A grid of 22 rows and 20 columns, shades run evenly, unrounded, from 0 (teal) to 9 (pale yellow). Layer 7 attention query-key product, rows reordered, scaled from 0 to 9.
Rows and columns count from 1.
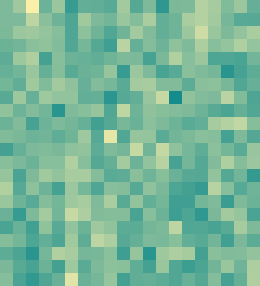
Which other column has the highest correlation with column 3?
16
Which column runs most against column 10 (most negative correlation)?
9
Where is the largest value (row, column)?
1, 3
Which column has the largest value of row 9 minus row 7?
10
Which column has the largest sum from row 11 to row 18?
6
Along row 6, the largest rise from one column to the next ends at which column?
11
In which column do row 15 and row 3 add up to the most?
17
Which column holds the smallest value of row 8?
14
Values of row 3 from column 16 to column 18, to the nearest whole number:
7 5 4
